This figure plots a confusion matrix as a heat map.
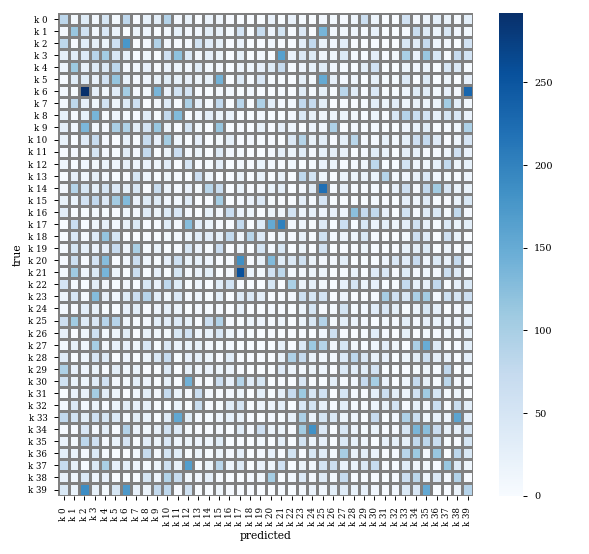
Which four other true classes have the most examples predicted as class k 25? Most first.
k 14, k 5, k 1, k 27
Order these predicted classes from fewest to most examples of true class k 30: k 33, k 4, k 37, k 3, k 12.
k 33, k 3, k 4, k 37, k 12
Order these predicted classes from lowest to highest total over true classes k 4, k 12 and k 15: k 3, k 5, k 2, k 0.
k 0, k 2, k 3, k 5
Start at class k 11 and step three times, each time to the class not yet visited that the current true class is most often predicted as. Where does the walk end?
k 21
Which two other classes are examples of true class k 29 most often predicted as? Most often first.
k 0, k 37
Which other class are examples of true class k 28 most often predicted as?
k 22
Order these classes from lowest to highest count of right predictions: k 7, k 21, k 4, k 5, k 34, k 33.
k 4, k 7, k 21, k 33, k 5, k 34
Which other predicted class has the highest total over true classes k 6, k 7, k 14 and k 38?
k 2
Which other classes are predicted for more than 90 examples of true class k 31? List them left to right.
k 3, k 23, k 35
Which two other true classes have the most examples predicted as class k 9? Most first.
k 6, k 2
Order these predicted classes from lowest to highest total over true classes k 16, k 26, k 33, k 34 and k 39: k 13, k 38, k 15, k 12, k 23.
k 13, k 15, k 12, k 23, k 38
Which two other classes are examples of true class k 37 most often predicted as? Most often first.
k 12, k 4
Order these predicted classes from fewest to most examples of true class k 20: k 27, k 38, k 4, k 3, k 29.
k 29, k 27, k 3, k 38, k 4
